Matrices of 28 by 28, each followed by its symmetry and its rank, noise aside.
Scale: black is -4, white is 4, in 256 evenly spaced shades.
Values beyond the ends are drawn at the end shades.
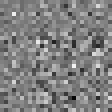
no symmetry, rank four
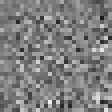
no symmetry, rank six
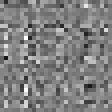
no symmetry, rank four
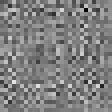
no symmetry, rank three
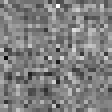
antisymmetric, rank six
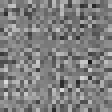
antisymmetric, rank four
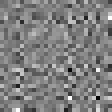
symmetric, rank three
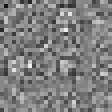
symmetric, rank six
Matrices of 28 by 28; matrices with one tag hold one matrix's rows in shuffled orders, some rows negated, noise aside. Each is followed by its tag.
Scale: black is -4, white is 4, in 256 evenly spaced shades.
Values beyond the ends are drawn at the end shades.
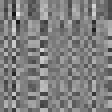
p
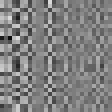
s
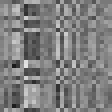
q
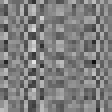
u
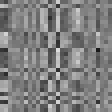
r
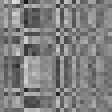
q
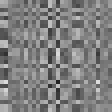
r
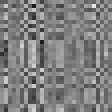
u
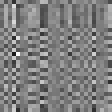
p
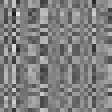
p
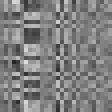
q
